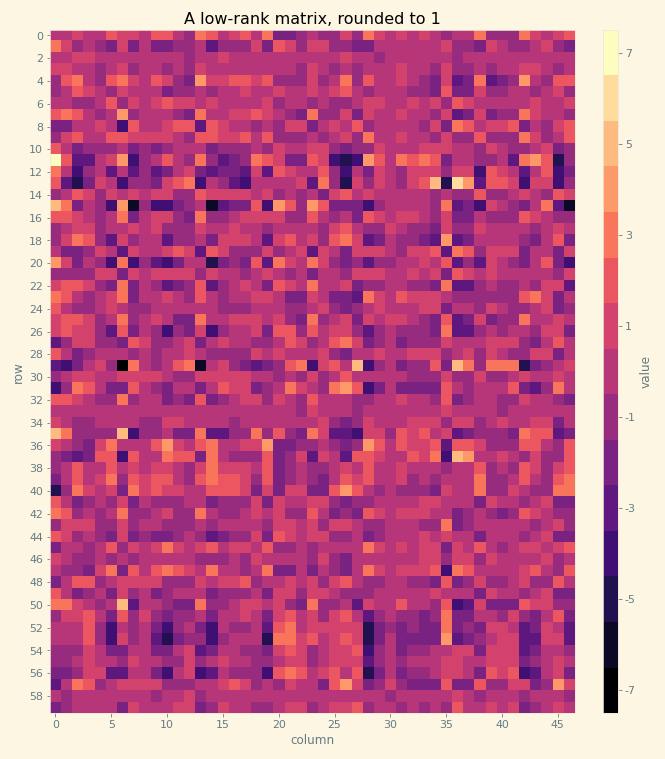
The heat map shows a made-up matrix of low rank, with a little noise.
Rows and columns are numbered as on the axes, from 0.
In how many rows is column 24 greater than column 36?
31
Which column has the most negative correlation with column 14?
20
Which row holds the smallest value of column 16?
13
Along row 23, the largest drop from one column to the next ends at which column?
7
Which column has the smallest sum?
14
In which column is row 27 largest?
26
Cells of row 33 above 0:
2
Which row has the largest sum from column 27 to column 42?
37
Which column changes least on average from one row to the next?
30
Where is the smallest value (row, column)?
29, 6
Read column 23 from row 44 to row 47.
1 -1 -1 -2
